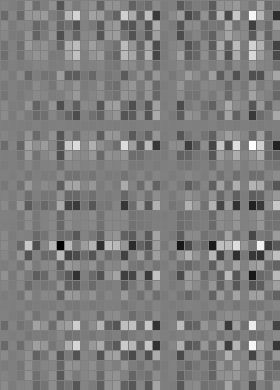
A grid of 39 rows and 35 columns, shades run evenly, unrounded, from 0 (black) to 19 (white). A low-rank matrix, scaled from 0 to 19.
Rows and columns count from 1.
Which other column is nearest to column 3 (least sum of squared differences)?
18
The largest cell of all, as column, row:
32, 15
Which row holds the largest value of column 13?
33
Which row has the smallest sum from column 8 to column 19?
28
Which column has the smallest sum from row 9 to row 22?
8
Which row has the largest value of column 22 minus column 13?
25
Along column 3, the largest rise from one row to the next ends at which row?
26
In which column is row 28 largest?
20
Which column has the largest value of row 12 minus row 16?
35
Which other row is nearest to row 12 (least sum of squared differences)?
24
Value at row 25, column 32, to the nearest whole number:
9
